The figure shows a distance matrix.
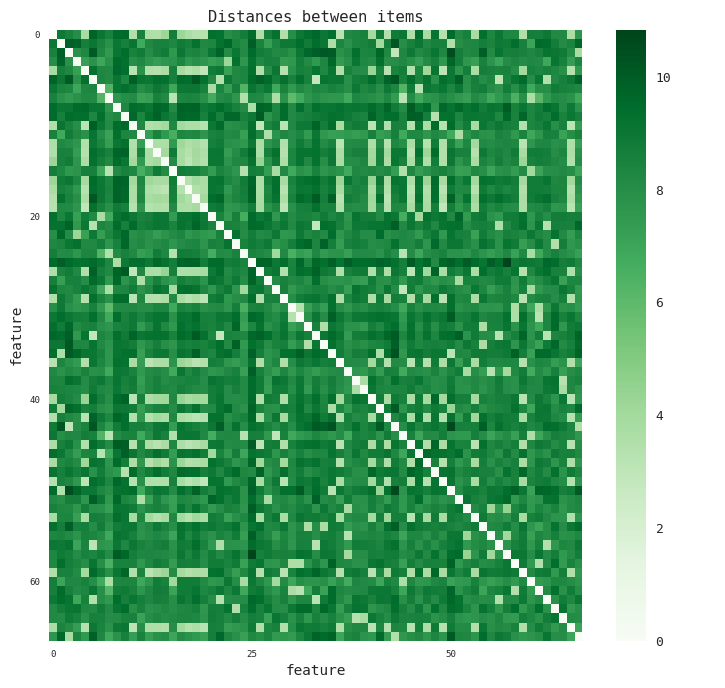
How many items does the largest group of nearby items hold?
21
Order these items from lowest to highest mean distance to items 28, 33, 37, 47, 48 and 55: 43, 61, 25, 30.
30, 61, 43, 25
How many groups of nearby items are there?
15
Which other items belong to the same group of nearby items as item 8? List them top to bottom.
25
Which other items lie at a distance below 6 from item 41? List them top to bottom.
1, 35, 50
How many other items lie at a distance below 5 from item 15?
5
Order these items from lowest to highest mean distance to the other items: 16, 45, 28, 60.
45, 16, 60, 28
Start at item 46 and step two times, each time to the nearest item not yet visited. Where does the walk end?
20
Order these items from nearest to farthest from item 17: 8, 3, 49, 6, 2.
49, 3, 2, 6, 8
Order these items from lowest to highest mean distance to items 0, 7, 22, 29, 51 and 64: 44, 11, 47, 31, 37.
47, 11, 44, 37, 31
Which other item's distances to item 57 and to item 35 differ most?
50
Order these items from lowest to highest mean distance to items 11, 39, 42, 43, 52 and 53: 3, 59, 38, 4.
4, 59, 38, 3
